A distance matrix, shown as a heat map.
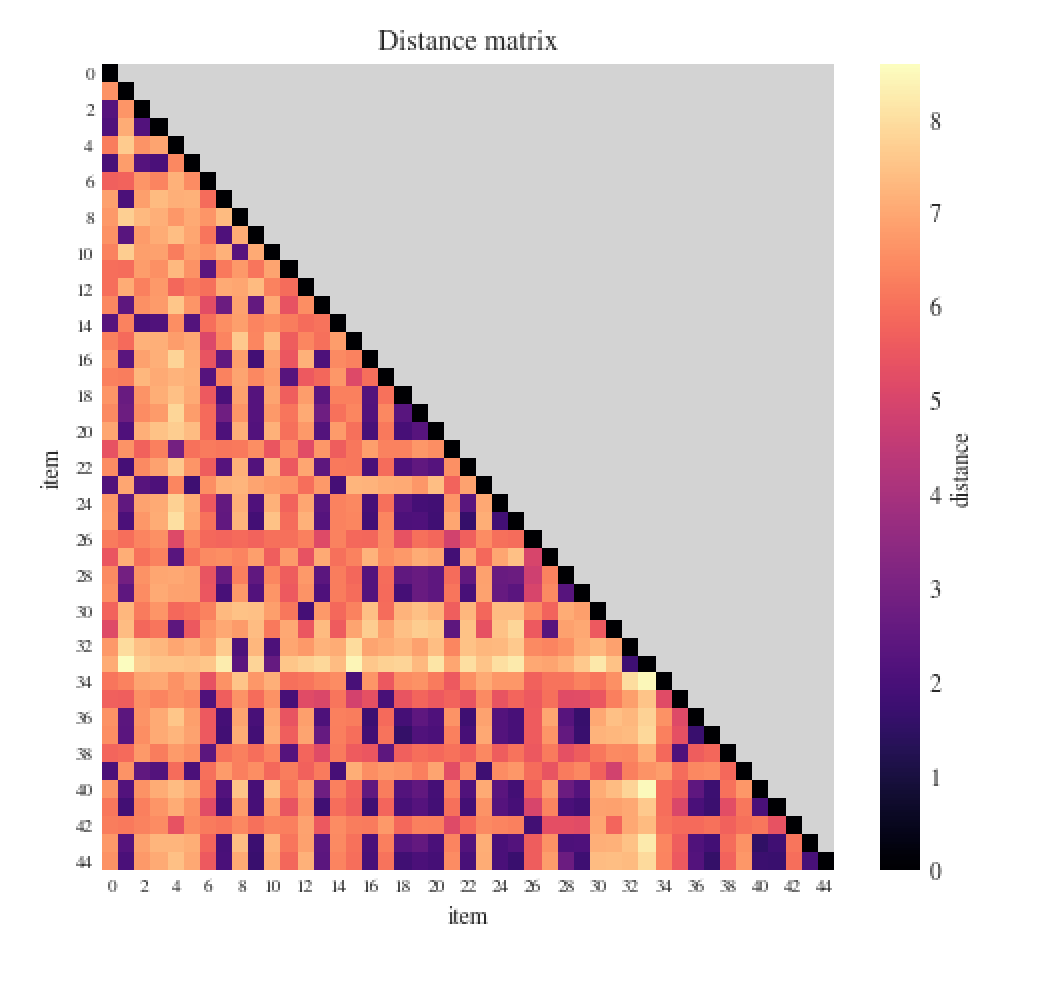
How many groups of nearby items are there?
8
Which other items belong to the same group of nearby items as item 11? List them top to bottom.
6, 17, 35, 38
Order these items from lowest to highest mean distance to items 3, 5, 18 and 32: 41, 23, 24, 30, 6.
23, 41, 24, 6, 30
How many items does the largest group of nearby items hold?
19
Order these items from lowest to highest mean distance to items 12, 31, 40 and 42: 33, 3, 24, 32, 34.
24, 34, 3, 32, 33
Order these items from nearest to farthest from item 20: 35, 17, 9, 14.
9, 35, 17, 14
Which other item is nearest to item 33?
32
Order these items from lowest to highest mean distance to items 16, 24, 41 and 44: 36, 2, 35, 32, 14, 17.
36, 35, 17, 14, 2, 32
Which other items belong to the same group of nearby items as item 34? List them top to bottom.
15
